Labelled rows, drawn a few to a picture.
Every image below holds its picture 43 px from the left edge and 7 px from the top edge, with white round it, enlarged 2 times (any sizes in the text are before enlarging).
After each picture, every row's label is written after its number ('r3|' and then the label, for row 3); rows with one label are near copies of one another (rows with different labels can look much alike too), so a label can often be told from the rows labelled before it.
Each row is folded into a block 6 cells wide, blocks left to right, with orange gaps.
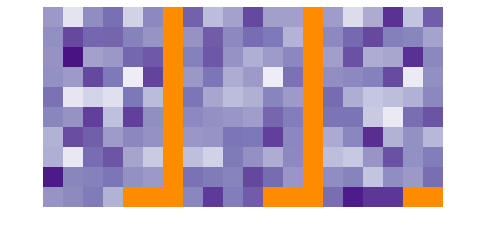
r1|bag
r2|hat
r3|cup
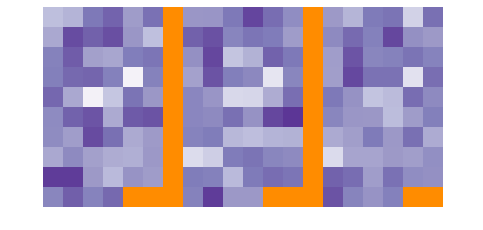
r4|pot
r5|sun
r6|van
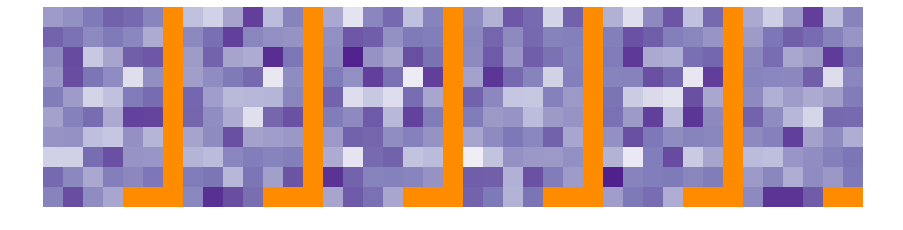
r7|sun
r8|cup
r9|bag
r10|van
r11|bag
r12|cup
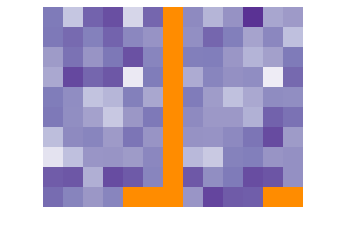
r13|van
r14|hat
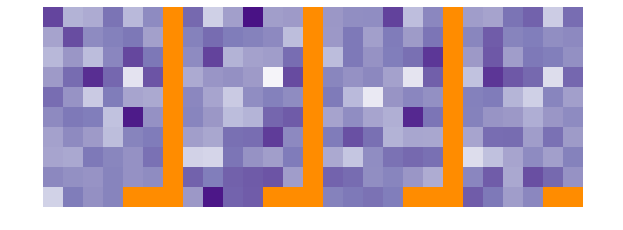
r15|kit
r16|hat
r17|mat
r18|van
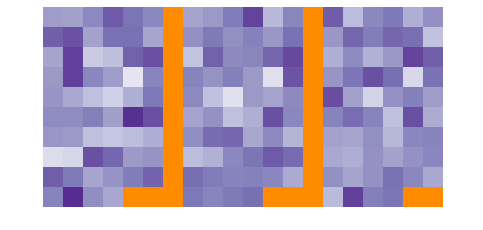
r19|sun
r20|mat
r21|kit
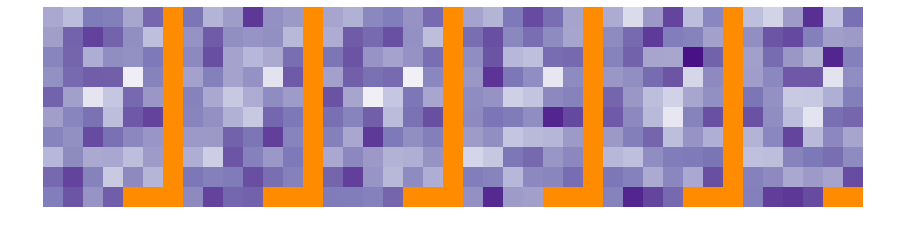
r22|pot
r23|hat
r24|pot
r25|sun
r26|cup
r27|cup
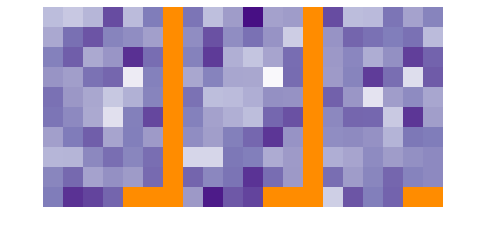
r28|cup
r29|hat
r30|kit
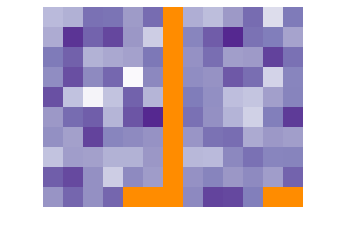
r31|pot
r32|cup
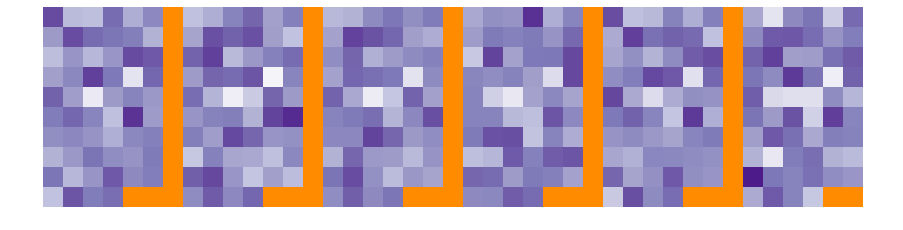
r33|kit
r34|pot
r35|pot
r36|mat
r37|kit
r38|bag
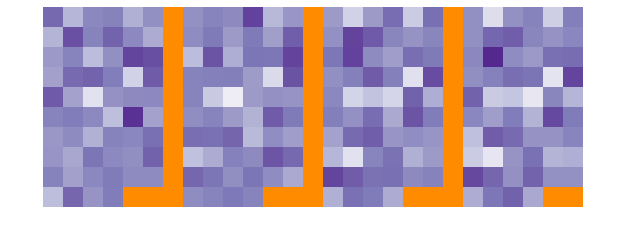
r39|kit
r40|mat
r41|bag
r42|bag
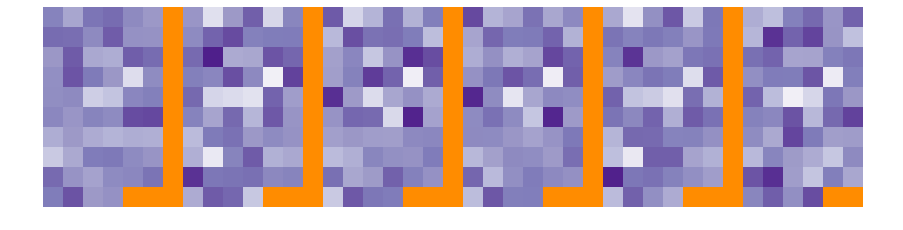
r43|sun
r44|bag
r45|kit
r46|kit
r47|bag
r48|pot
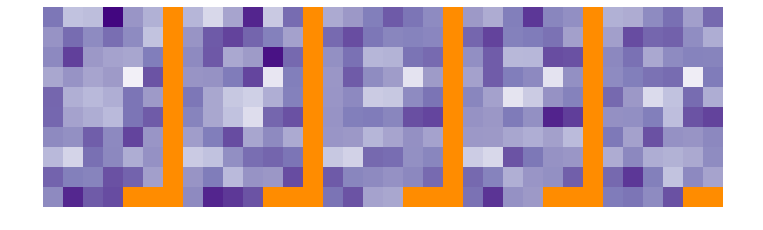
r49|hat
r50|cup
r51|sun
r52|sun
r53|pot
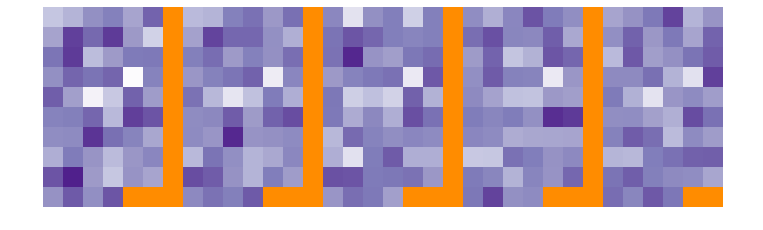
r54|pot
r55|pot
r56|bag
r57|sun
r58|mat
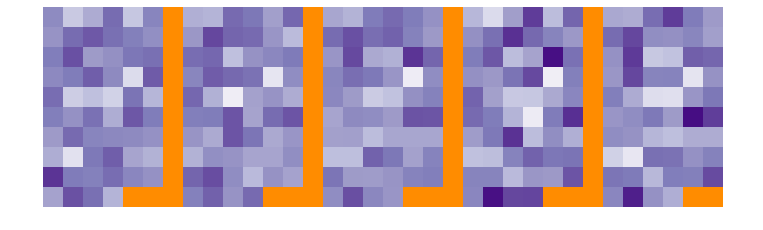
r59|bag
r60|pot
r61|sun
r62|cup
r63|sun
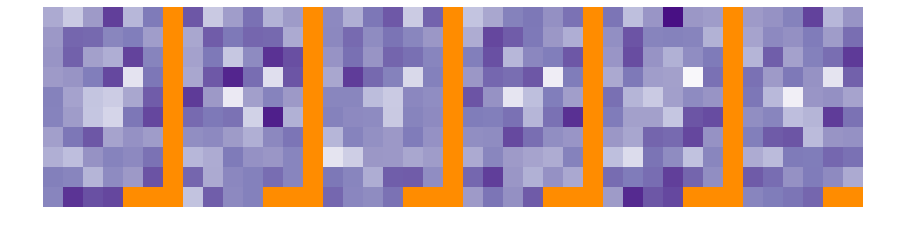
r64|cup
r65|kit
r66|van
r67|pot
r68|hat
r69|mat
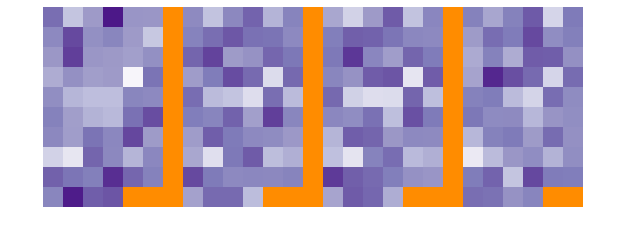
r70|hat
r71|bag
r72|bag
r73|van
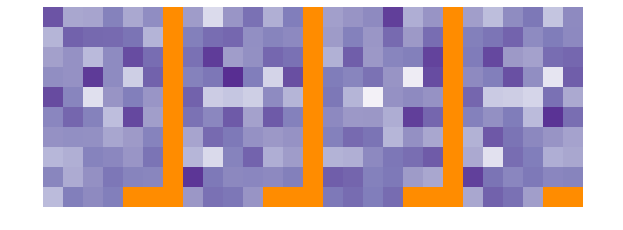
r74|kit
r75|bag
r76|mat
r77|bag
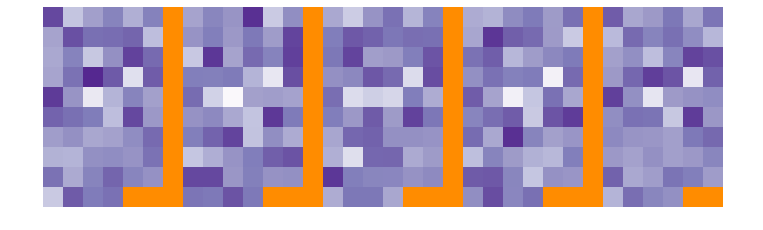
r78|kit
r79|mat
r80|bag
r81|pot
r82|kit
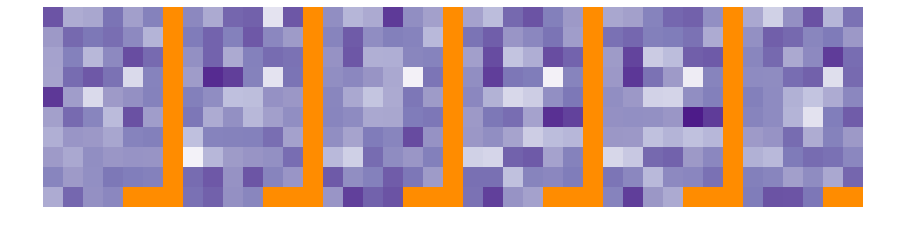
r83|kit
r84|van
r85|hat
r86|sun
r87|sun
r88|cup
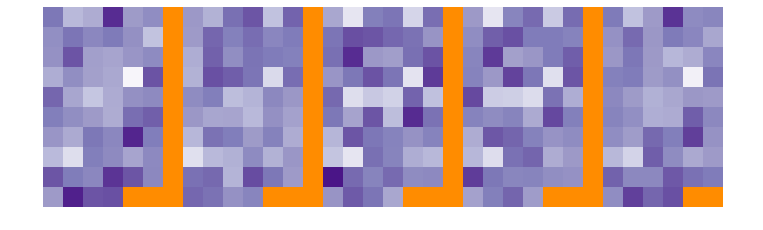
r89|hat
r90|van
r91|bag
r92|bag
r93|hat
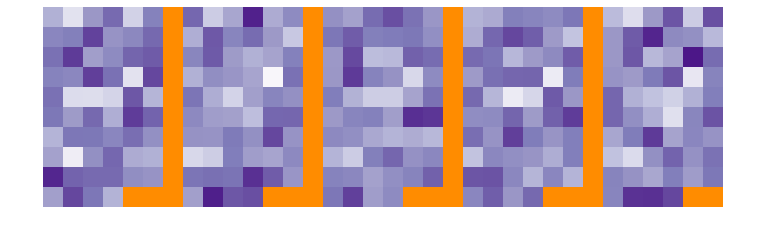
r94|bag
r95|hat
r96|sun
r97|pot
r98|cup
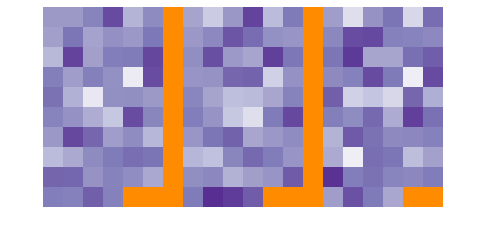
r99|mat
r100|cup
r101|bag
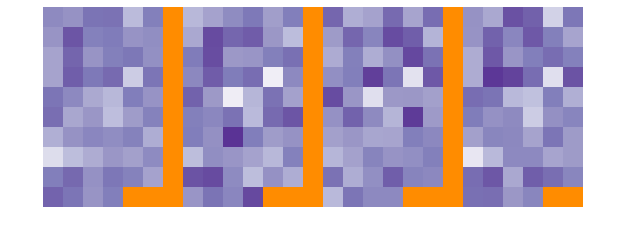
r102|van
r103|pot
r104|kit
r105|van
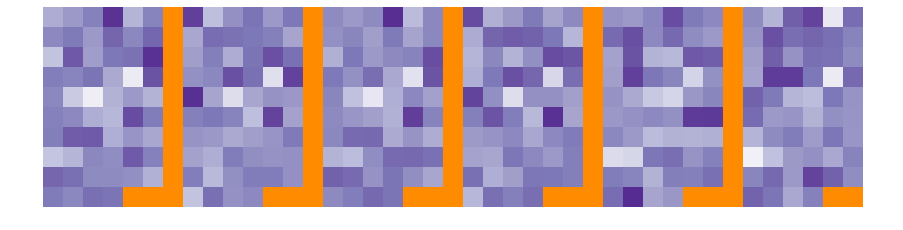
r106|mat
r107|kit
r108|mat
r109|kit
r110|sun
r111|van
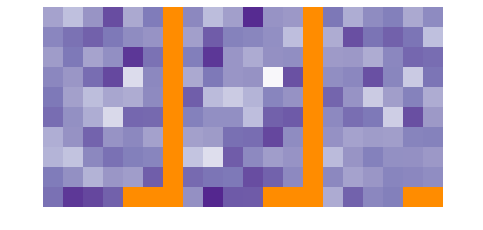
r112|cup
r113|hat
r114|kit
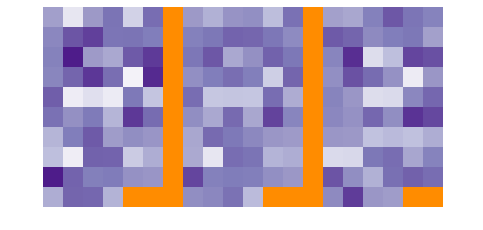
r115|bag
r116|bag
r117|sun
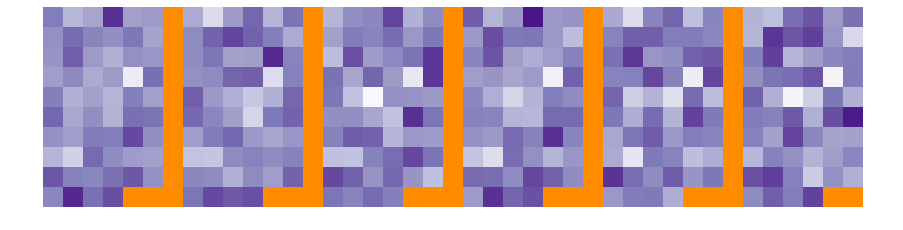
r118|hat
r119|cup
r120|mat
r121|hat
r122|bag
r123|pot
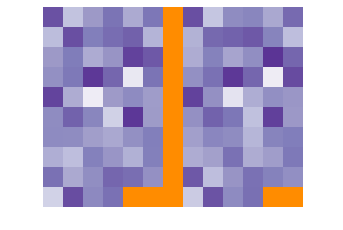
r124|kit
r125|kit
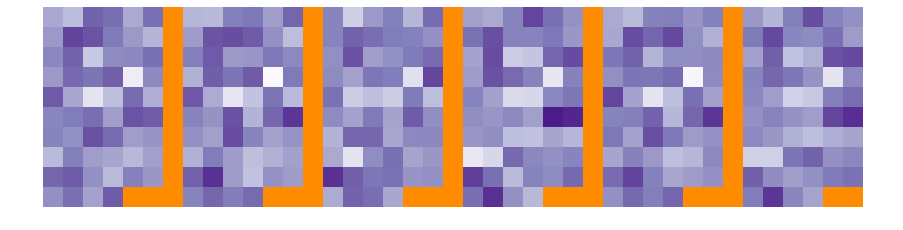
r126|pot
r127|pot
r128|bag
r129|sun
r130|pot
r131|sun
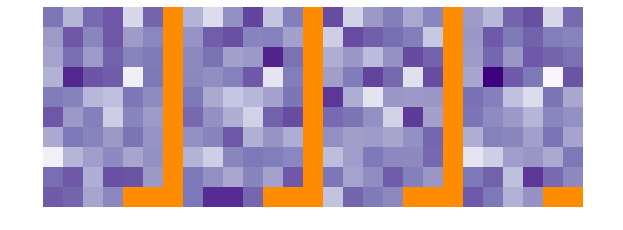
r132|van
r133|cup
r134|kit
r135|van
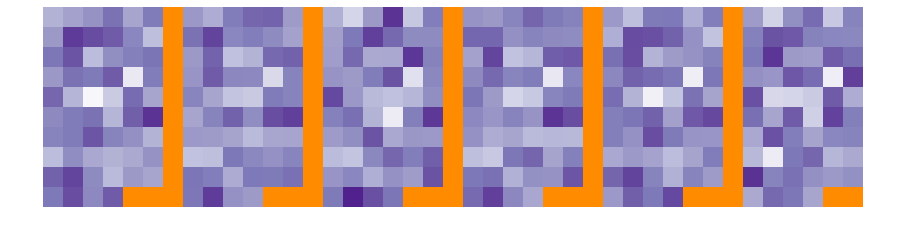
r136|pot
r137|sun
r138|cup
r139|sun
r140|pot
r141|bag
